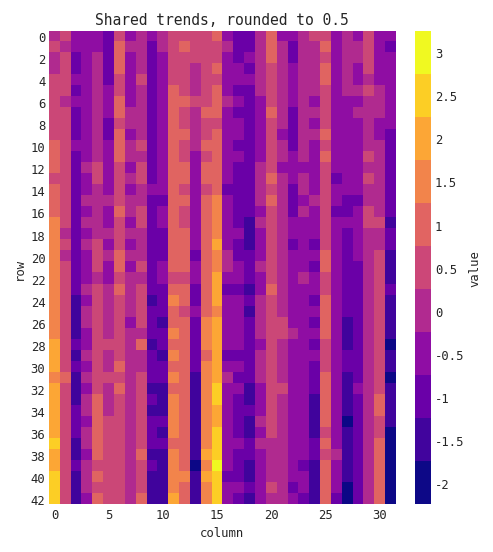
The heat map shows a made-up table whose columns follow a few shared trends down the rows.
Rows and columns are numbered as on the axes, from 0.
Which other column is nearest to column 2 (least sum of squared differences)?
9
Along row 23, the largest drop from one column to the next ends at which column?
16
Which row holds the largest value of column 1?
31
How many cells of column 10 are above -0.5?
2
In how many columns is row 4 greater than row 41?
12
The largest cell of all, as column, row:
15, 39
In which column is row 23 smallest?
18
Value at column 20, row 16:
0.5
